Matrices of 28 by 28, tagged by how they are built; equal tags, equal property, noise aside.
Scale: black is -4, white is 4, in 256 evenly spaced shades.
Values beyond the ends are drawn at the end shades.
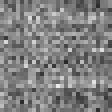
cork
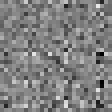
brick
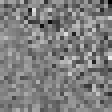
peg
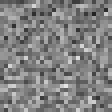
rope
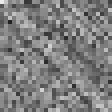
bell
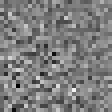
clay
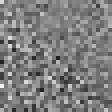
clay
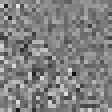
clay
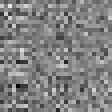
cork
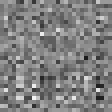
brick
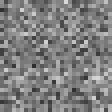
rope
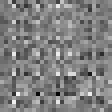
brick
